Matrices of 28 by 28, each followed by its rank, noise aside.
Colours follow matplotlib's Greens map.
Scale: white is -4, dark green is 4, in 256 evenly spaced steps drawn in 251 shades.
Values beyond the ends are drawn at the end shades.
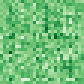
six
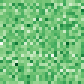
six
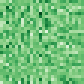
five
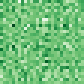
five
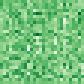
five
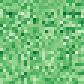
seven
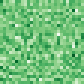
six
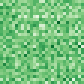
five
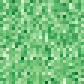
seven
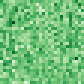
eight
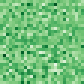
six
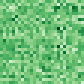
five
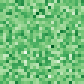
eight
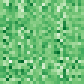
six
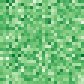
seven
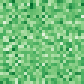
five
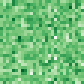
six
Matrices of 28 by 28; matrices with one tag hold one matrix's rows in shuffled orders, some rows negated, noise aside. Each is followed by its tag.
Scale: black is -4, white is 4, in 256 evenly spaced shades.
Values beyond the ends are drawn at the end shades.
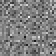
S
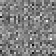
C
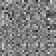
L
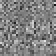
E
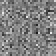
L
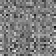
E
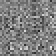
S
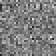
C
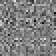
E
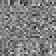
S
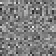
C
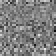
E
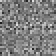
C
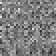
C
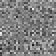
C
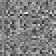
S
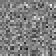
S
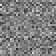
C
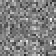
S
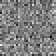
C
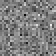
S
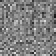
E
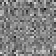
E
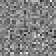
S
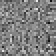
L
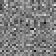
E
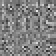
L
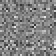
E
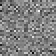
C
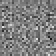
L
